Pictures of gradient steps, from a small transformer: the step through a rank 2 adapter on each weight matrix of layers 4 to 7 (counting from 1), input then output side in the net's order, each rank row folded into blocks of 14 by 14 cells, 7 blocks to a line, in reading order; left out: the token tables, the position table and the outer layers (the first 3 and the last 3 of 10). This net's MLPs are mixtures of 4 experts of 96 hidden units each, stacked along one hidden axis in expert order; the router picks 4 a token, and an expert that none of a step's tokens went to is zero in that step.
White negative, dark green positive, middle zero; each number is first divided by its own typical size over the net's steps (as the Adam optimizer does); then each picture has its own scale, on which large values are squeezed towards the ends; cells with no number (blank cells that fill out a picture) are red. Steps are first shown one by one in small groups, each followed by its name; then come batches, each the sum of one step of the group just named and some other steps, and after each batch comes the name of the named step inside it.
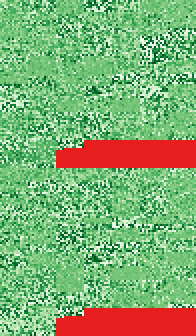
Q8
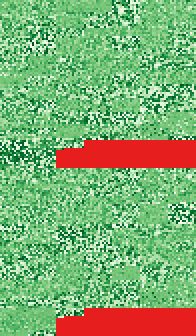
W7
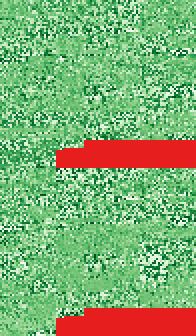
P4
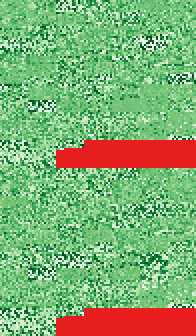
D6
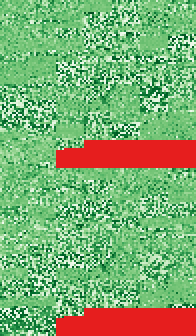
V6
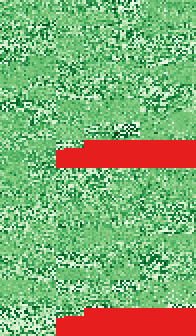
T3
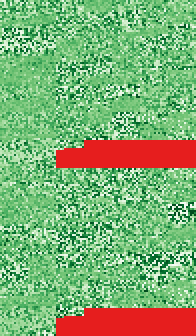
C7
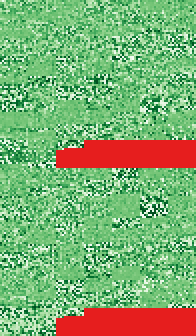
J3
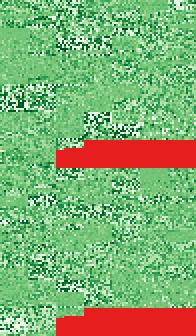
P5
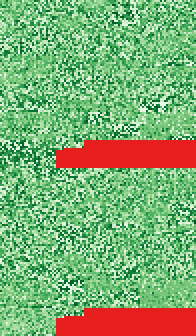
W7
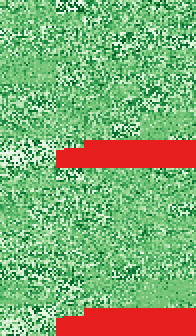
V6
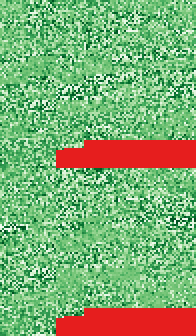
P4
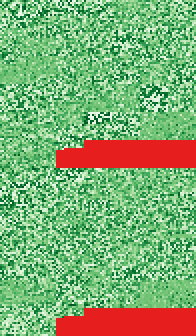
V6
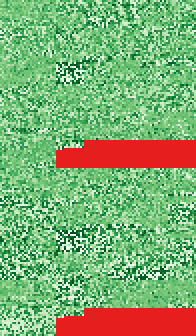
W7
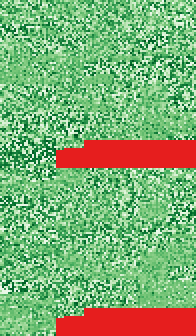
W7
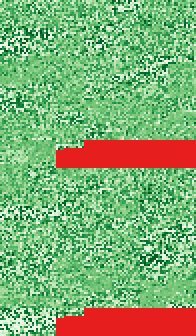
T3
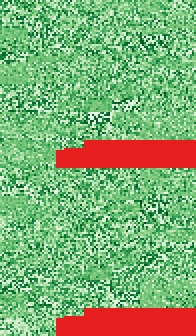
V6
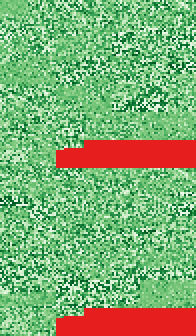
V6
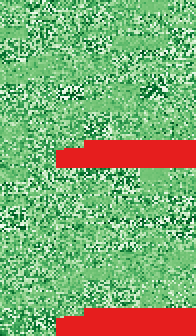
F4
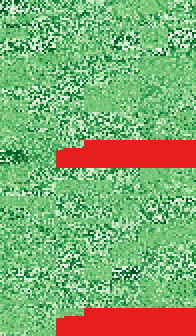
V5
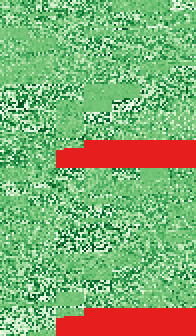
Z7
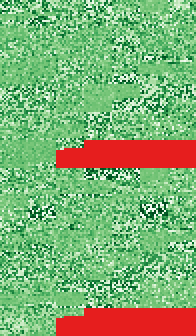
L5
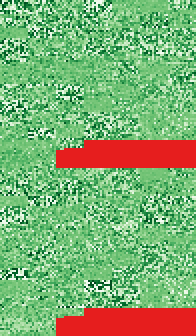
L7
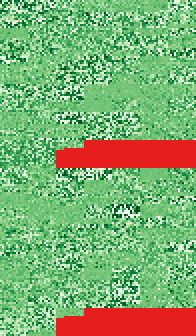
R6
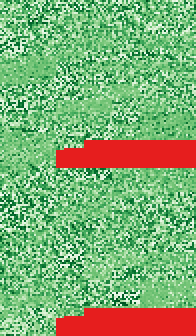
F4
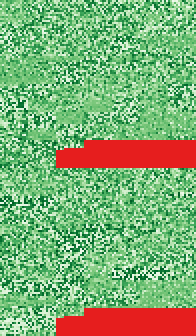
Z7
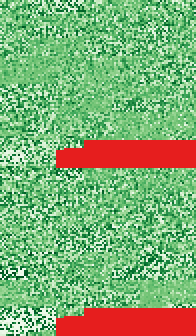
L7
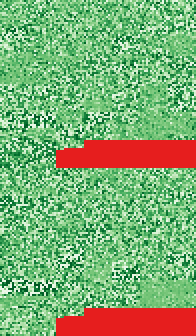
V5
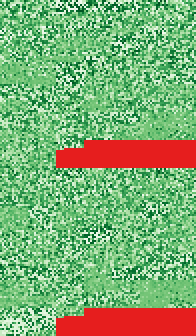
R6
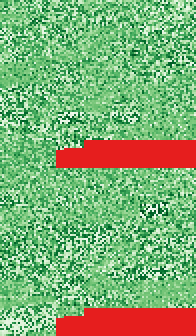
L5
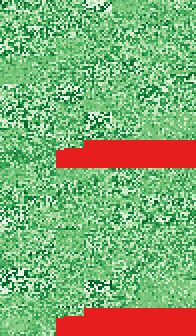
L7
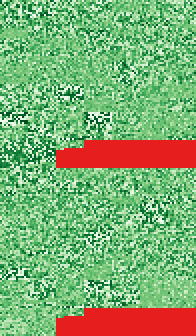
L7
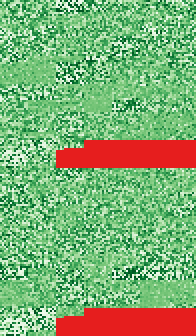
L5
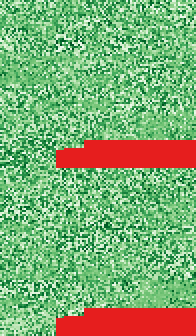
Z7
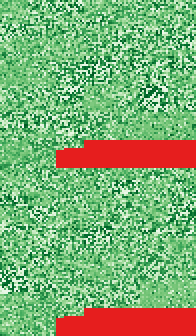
F4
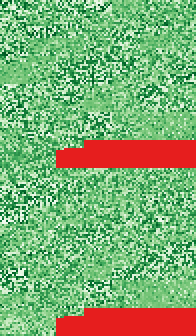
L7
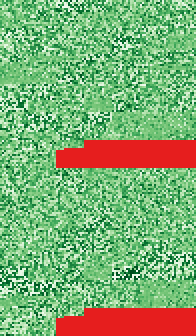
Z7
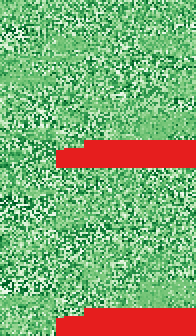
F4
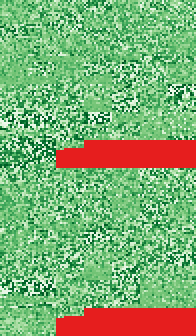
Z7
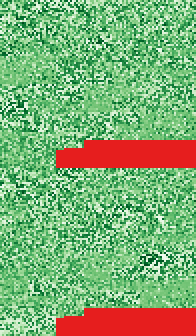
R6
